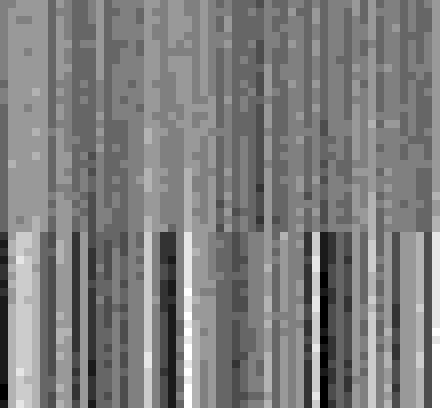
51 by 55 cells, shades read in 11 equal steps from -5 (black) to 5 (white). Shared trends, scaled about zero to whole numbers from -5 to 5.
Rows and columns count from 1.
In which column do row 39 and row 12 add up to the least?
41
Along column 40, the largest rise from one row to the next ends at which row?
30
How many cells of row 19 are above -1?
36
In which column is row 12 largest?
5
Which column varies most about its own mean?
22
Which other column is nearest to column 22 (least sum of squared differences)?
1
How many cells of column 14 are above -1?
2
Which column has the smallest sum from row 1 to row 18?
33
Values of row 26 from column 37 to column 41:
0 0 0 0 -2
